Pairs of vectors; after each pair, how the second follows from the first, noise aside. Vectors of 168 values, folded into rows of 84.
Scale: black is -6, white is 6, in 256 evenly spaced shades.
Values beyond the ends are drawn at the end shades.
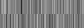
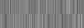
reversed, shrunk.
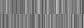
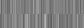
reversed, shrunk.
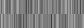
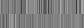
wrapped around, partly zeroed.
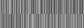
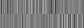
reversed, negated, partly zeroed.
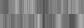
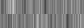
reversed, negated, partly zeroed.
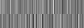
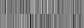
reversed, negated, partly zeroed.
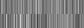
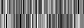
negated, scaled up.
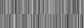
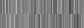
reversed, negated, partly zeroed.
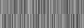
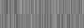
reversed, shrunk.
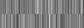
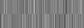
reversed, shrunk.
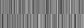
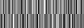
reversed, scaled up.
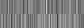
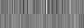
partly zeroed.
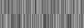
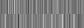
wrapped around, partly zeroed.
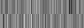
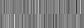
reversed, negated, partly zeroed.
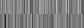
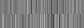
reversed, partly zeroed.
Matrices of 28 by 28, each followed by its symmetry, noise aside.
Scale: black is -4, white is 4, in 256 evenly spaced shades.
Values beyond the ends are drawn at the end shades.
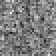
no symmetry.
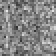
mirrored top to bottom.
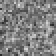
no symmetry.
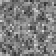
mirrored top to bottom.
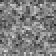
mirrored left to right.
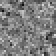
symmetric across the other diagonal.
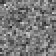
symmetric.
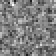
no symmetry.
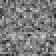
mirrored left to right.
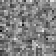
antisymmetric.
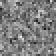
antisymmetric.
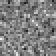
symmetric across the other diagonal.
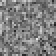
symmetric.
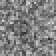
mirrored top to bottom.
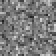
mirrored top to bottom.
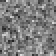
no symmetry.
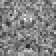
mirrored left to right.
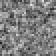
antisymmetric.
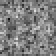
mirrored top to bottom.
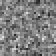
antisymmetric.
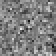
antisymmetric.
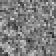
symmetric across the other diagonal.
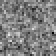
antisymmetric.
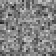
mirrored left to right.
